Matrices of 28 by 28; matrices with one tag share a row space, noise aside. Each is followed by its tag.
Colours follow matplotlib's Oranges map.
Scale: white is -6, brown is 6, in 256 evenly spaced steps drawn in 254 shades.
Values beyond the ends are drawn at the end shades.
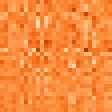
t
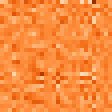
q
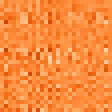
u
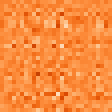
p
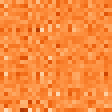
u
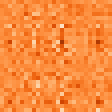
p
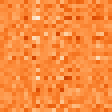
p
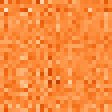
u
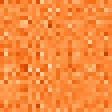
u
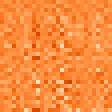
p
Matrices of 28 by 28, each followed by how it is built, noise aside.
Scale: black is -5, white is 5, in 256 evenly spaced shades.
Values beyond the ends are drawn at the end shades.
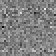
uneven rows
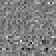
uneven rows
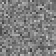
noise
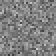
noise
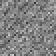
Hankel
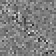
banded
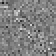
banded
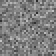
noise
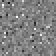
sparse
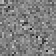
banded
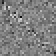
banded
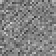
Hankel
